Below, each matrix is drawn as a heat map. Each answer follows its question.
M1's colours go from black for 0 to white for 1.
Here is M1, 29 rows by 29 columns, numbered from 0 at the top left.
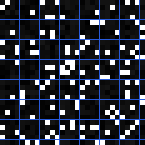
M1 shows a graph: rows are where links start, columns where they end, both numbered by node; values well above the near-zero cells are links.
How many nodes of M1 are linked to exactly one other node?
1
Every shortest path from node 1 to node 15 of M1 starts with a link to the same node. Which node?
node 22
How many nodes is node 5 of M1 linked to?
1
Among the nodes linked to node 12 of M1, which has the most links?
node 25
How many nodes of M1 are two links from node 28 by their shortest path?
9
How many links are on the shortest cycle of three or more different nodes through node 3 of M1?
3
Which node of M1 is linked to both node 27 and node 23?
node 24
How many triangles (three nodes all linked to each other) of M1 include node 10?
4
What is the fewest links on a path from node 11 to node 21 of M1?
4
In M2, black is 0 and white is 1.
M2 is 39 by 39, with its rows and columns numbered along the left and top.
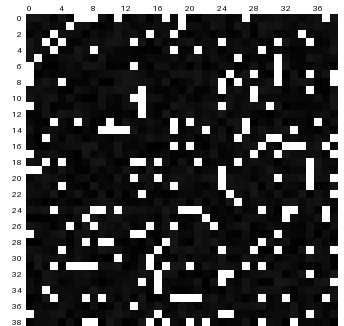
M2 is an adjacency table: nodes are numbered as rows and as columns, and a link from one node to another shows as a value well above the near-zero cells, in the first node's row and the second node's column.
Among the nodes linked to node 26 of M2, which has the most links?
node 18
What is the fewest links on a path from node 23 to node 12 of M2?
4
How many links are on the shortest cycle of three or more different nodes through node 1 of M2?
6
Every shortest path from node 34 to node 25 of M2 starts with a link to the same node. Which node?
node 16
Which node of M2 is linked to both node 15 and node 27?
node 31
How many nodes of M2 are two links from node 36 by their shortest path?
6
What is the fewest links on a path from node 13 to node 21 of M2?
2
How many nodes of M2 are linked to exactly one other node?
3
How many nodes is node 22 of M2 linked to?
3
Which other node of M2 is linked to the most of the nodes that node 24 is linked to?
node 35
